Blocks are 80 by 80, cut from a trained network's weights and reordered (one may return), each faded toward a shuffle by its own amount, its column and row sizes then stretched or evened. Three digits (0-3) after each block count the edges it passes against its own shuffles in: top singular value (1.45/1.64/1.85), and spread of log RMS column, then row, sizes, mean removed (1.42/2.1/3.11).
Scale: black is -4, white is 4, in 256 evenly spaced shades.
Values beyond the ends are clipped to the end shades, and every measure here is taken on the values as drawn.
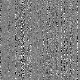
0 3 0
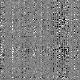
2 3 2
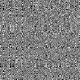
3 2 1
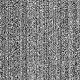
3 0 0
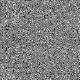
0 2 0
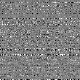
2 1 3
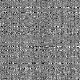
2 0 3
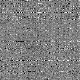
1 0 3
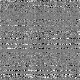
1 0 3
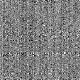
2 0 2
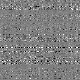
2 1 3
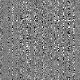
3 3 1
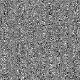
0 2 0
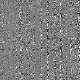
0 3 1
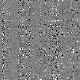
0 3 2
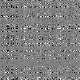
2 2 3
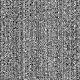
3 1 0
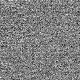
0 0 0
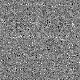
0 0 1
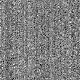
1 1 0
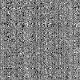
2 1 2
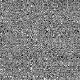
1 1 1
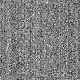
1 0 0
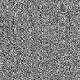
3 2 0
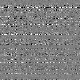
2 1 3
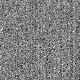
0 1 0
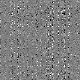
0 3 1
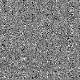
0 2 1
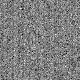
0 0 0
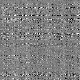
2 1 3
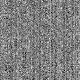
2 0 1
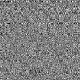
3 0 2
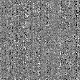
1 2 1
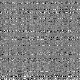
1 0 3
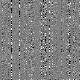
2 3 1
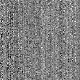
2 2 0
